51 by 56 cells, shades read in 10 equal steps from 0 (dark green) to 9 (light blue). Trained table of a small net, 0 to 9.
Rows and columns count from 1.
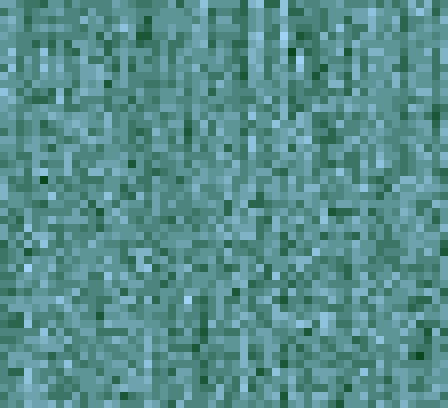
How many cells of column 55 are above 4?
21
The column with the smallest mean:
44
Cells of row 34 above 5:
13
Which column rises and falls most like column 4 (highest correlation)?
19
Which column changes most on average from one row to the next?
6
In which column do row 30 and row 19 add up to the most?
32
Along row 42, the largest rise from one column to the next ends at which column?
55
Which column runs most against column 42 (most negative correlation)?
20
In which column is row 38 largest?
24
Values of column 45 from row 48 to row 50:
6 5 5
